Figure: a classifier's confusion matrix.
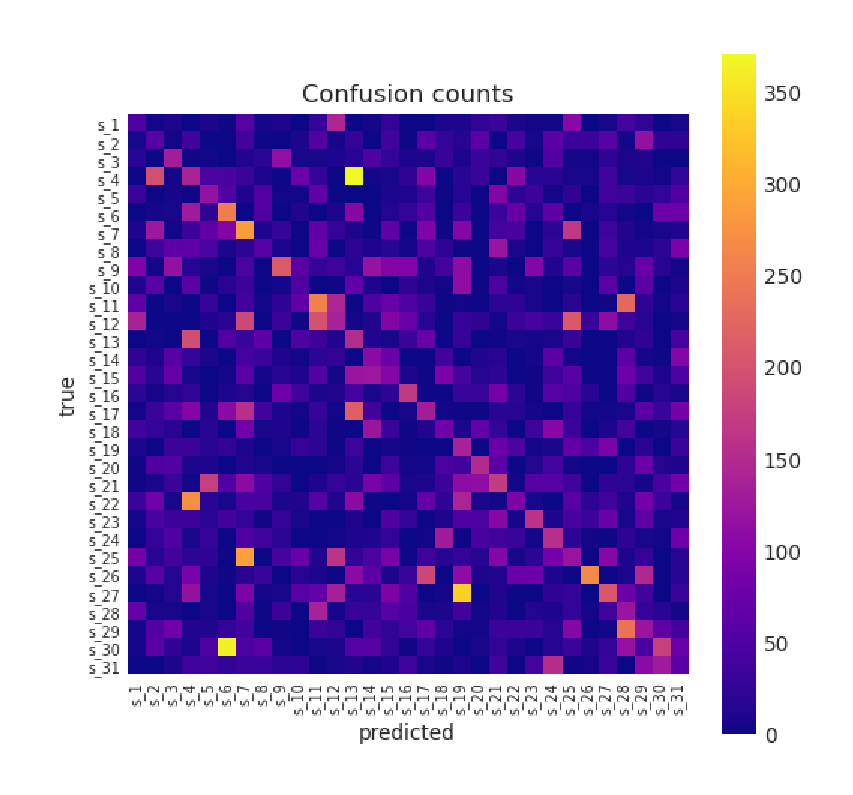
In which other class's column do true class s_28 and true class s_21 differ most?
s_5
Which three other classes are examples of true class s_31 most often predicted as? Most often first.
s_24, s_30, s_29
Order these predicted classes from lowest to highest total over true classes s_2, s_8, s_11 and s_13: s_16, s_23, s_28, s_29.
s_23, s_16, s_29, s_28
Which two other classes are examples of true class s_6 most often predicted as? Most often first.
s_4, s_13
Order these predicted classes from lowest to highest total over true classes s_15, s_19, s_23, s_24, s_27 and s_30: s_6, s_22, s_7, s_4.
s_22, s_4, s_7, s_6
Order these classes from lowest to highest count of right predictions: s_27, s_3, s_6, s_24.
s_3, s_24, s_27, s_6
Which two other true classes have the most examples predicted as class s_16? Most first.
s_9, s_12
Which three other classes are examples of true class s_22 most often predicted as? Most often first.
s_4, s_19, s_13
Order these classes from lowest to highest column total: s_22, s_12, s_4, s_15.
s_22, s_12, s_15, s_4
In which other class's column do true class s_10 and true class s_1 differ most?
s_12
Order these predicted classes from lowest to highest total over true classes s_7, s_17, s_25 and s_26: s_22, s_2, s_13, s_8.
s_8, s_22, s_2, s_13
